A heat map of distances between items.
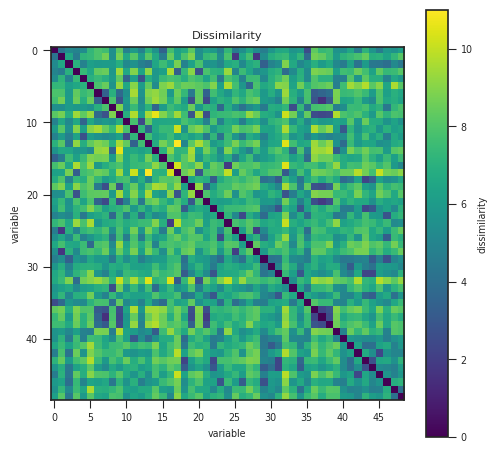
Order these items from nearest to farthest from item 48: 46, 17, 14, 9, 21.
21, 46, 9, 14, 17
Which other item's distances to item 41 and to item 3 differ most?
17
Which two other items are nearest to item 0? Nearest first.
35, 15
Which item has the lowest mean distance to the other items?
29
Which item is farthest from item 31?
5
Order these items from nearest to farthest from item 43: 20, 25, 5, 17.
20, 25, 17, 5
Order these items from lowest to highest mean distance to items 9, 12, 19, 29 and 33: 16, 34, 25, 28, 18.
34, 18, 25, 28, 16
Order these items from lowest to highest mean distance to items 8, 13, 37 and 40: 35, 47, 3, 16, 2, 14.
2, 35, 14, 47, 16, 3
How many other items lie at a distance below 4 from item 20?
3
